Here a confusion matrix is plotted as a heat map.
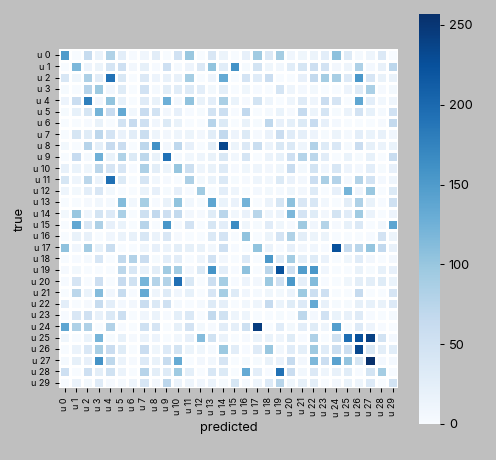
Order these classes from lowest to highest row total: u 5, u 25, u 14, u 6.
u 6, u 5, u 14, u 25
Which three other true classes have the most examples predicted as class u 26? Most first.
u 25, u 2, u 4
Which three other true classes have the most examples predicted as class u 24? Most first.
u 17, u 27, u 0
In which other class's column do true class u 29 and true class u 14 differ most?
u 20
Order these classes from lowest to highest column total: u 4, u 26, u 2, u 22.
u 2, u 4, u 22, u 26
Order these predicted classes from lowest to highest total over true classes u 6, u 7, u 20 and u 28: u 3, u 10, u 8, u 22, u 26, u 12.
u 12, u 26, u 8, u 3, u 22, u 10
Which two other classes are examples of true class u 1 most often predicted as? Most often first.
u 15, u 13
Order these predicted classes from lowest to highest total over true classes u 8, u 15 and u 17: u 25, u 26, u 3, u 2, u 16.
u 16, u 25, u 3, u 26, u 2
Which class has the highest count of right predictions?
u 27
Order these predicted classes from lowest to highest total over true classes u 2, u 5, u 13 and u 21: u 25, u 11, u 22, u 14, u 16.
u 25, u 11, u 22, u 16, u 14
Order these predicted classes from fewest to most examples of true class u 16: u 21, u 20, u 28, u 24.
u 24, u 21, u 28, u 20
